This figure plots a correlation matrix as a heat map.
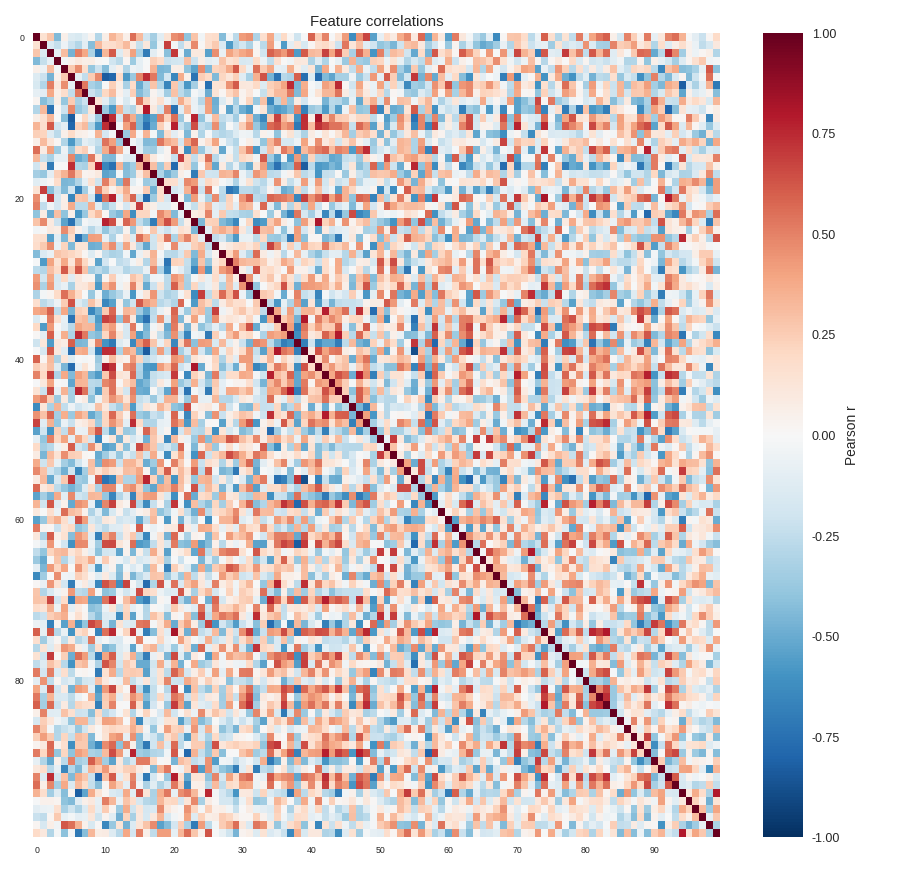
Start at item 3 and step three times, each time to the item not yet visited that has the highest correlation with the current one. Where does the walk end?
6
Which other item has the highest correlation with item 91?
23
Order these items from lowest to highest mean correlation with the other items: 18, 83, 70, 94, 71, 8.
8, 94, 18, 71, 70, 83
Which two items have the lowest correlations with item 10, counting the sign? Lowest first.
5, 55
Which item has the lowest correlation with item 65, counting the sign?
84
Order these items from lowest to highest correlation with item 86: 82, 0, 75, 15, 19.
75, 15, 82, 19, 0
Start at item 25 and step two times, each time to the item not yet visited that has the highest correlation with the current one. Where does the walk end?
99
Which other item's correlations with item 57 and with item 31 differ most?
74
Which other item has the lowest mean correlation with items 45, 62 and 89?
57
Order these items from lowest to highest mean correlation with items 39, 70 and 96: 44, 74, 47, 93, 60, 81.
93, 60, 47, 44, 81, 74
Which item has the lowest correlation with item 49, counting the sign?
34
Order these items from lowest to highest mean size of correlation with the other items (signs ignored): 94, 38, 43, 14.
43, 94, 14, 38
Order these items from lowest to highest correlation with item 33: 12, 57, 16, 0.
12, 0, 57, 16
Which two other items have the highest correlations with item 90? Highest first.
73, 8
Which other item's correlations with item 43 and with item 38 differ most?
63
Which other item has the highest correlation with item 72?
64
